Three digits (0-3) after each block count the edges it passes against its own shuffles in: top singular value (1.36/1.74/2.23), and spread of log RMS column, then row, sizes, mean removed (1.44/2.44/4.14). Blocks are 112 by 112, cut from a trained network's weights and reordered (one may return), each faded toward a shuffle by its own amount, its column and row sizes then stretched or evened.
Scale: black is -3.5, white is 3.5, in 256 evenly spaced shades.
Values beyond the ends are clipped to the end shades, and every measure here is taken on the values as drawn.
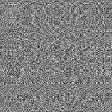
3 1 2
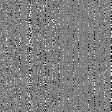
1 3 0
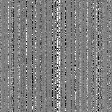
3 3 0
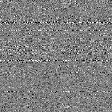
2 0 2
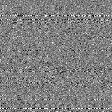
3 0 2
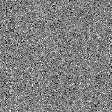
2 1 0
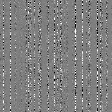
1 3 0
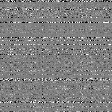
2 1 3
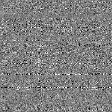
2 1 2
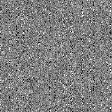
1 2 0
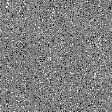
0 2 0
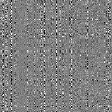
3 3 1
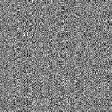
3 2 1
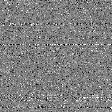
2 0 2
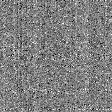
1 0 1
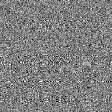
2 0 2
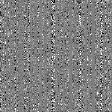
0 3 1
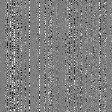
1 3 0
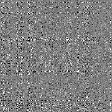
2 2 2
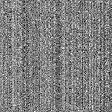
3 1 0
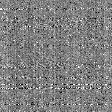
2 0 2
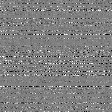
1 0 3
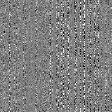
1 3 0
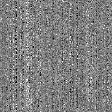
2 2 0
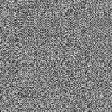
3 1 0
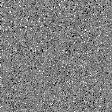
0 1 1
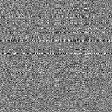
3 0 2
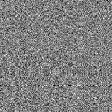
3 0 1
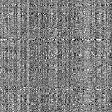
3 0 2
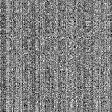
3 0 1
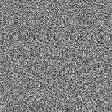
3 0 0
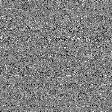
0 0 2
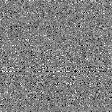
1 0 2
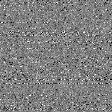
0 0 2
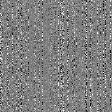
0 3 0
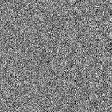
2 1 0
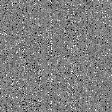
0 2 0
